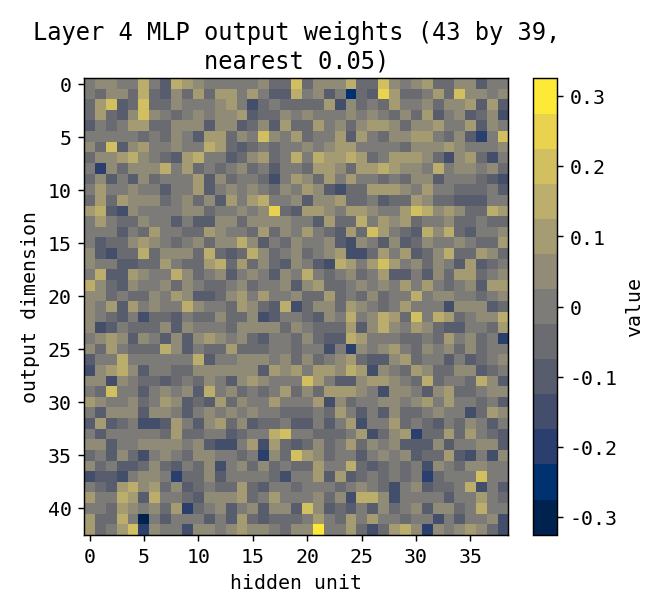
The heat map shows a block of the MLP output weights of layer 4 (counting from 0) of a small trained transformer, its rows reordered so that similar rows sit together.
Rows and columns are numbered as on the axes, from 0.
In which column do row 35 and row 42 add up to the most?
21
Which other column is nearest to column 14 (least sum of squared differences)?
6
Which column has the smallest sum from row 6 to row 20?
3
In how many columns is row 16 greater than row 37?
19
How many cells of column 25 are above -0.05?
25
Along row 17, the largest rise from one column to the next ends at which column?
23
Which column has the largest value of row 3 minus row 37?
31
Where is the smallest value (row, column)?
41, 5
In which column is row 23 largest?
27
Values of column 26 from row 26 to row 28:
-0.1 -0.15 0.1
